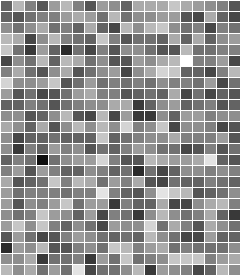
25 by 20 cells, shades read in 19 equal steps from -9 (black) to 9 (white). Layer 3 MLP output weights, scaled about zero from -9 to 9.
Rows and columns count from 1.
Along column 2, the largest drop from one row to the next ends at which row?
2
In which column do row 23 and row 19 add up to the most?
14
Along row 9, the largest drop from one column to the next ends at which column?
16
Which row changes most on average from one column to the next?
25
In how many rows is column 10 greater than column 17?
12
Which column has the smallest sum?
20
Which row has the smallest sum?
9
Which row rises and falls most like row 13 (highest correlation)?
18
